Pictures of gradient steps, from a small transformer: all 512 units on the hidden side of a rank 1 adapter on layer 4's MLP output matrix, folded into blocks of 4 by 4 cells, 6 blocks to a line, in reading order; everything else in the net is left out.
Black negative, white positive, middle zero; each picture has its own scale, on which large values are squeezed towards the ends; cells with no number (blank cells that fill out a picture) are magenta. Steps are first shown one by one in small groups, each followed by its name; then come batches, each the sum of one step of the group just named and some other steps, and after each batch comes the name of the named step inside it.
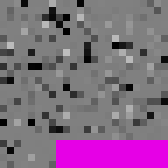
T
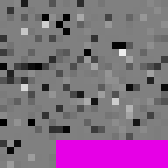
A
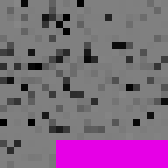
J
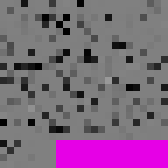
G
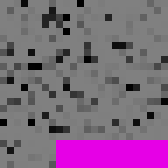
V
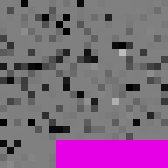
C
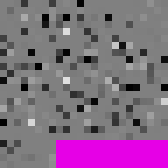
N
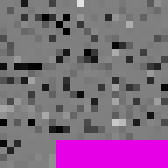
G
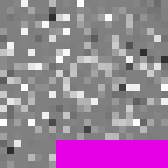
T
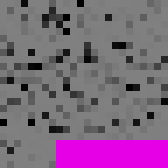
V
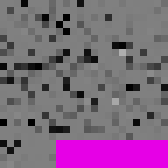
C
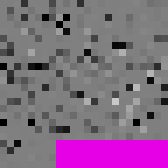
A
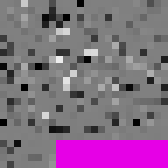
N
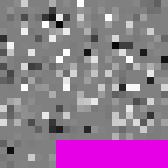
T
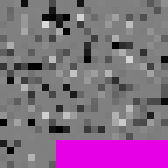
T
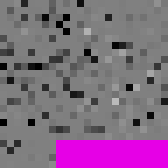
J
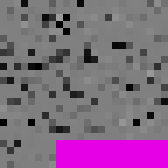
J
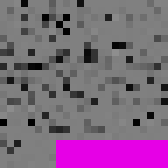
J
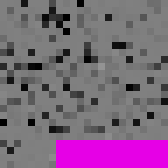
V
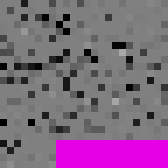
C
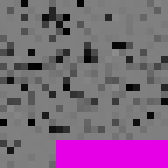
V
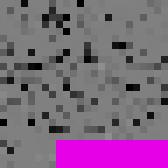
V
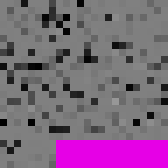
V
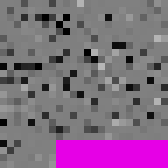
G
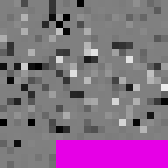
J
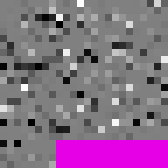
C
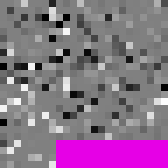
N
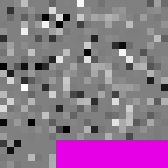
A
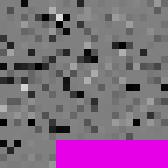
C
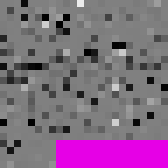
A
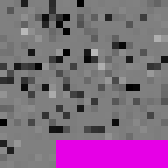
G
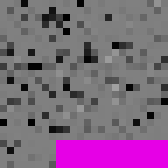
V
